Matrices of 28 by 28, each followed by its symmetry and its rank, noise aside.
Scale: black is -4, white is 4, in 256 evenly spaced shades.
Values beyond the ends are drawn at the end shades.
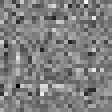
no symmetry, rank seven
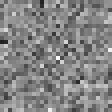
symmetric, rank seven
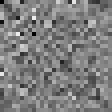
symmetric, rank six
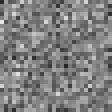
symmetric, rank seven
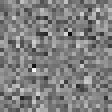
antisymmetric, rank eight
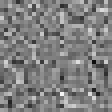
antisymmetric, rank eight
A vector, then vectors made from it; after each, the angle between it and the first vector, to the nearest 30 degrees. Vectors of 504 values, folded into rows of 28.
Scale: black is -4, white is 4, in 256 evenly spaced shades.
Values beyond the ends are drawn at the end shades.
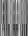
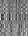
120 degrees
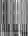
30 degrees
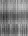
60 degrees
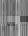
60 degrees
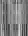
30 degrees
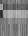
60 degrees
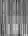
150 degrees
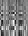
120 degrees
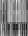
30 degrees
